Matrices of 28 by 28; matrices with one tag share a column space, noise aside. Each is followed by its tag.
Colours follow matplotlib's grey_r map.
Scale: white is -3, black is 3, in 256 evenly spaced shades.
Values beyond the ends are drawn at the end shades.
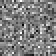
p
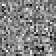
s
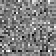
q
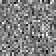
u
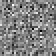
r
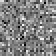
q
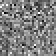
r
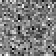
p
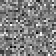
u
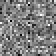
u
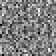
u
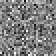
p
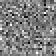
r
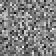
r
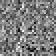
s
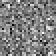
p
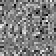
u
